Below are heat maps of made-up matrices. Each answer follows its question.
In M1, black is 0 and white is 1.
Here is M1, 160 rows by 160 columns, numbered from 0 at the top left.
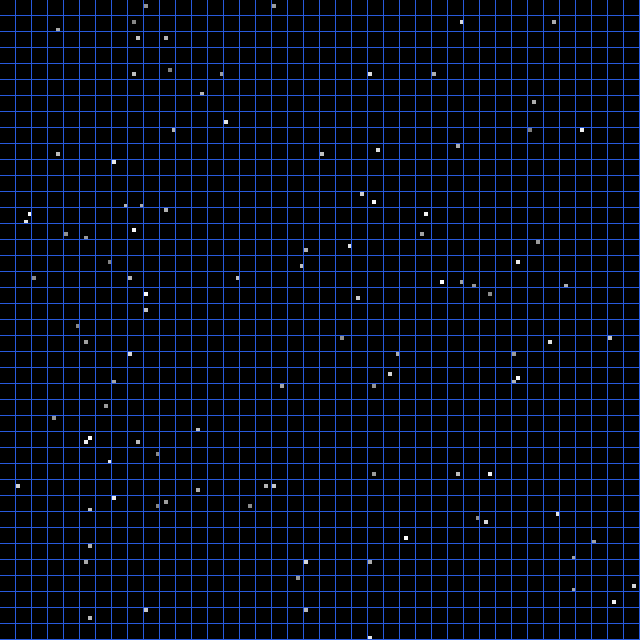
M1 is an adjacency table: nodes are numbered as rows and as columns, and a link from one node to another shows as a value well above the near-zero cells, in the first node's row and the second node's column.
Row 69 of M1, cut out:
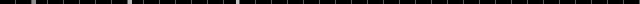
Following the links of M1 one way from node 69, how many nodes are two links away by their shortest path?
4
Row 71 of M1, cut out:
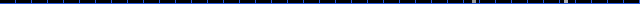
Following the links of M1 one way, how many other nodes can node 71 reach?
7
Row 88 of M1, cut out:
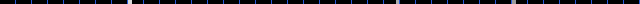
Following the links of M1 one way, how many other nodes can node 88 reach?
8
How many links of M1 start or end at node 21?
4
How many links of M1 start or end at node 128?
3
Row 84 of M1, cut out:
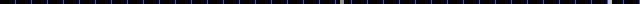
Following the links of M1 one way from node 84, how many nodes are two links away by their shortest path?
4
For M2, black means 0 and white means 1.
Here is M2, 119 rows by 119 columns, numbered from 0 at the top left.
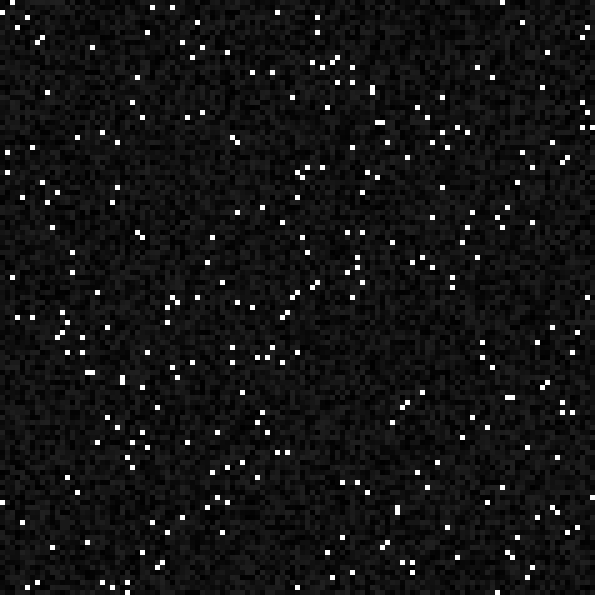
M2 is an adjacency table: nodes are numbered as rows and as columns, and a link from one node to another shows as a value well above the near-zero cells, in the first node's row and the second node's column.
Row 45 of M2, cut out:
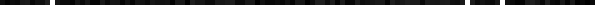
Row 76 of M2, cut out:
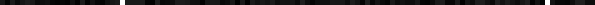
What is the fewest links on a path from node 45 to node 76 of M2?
3
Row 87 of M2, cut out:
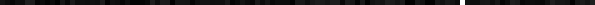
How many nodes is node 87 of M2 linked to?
1
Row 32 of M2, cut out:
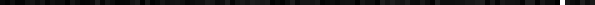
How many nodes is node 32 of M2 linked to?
1
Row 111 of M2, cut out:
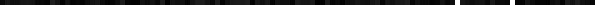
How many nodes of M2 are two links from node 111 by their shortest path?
2
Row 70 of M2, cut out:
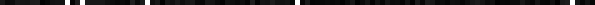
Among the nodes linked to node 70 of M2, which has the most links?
node 59
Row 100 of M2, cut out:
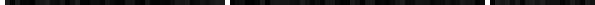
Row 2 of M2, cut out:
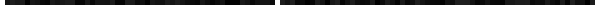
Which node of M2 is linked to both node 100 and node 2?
node 0
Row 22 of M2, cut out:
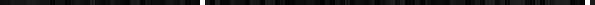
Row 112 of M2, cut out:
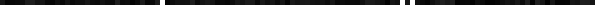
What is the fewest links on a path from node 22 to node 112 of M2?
6
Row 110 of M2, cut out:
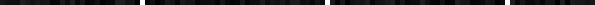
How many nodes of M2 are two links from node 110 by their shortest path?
7
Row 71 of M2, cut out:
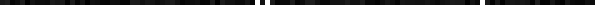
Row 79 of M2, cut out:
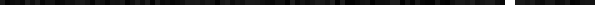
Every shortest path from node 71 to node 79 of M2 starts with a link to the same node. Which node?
node 53
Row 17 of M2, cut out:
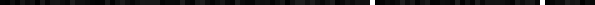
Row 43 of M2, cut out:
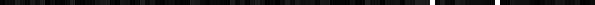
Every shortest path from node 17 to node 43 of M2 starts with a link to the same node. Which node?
node 108
